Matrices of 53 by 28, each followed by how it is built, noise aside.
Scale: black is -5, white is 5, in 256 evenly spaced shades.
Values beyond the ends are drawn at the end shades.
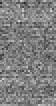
blocks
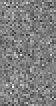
low rank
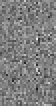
uneven columns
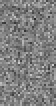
noise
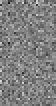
low rank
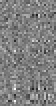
low rank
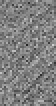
Hankel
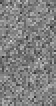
Hankel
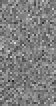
Hankel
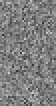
noise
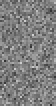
noise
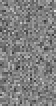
blocks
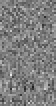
low rank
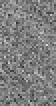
Toeplitz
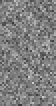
Toeplitz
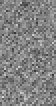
Hankel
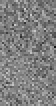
Toeplitz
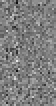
uneven columns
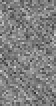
Toeplitz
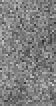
smooth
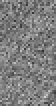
Hankel
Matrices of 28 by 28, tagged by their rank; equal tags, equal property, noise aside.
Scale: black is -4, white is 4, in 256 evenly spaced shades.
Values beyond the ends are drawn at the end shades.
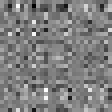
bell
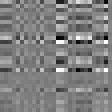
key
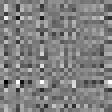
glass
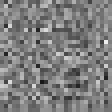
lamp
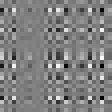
key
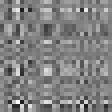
glass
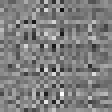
bell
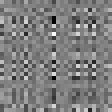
glass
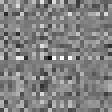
bell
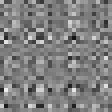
glass
